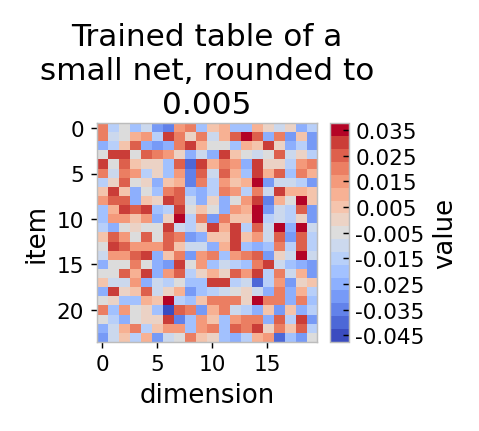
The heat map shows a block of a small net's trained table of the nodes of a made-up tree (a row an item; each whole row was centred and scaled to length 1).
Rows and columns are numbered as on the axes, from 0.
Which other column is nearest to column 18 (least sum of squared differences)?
12
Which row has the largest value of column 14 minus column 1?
11
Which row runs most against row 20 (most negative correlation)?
21
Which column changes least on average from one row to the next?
17
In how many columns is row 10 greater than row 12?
7
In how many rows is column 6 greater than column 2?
8
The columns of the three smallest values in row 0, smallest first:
6, 5, 18
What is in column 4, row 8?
0.005
